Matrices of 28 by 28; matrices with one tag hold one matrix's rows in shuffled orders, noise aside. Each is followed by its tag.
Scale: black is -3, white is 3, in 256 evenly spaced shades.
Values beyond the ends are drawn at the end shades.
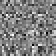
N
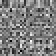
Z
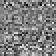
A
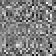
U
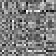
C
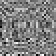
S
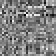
C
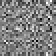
U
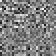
S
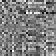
C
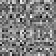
Z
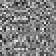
S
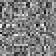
S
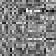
C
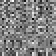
N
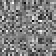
N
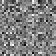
N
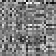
C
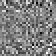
U
